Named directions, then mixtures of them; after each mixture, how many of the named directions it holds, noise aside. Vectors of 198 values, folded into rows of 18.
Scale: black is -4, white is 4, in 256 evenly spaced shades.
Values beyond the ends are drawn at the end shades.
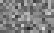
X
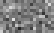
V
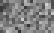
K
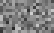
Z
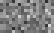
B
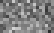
two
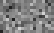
one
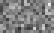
four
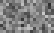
three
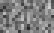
two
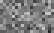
one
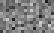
two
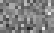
four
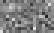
one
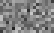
one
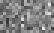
four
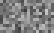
three
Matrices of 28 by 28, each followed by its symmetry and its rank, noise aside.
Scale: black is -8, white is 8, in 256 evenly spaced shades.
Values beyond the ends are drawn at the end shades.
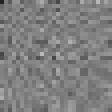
no symmetry, rank four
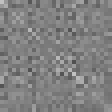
symmetric, rank four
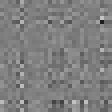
no symmetry, rank three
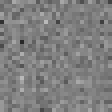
no symmetry, rank four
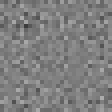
no symmetry, rank four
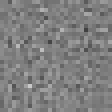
antisymmetric, rank six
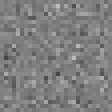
antisymmetric, rank six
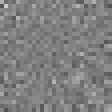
symmetric, rank four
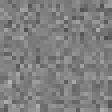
antisymmetric, rank six
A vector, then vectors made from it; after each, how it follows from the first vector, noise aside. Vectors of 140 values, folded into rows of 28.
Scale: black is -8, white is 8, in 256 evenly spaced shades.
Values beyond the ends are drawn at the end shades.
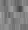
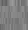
wrapped around, shrunk.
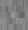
wrapped around, shrunk.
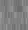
shrunk.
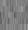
negated, partly zeroed.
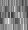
reversed, negated, scaled up.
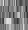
reversed, negated, scaled up.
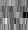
wrapped around, scaled up.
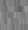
shrunk.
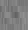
wrapped around, shrunk.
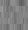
wrapped around, shrunk.
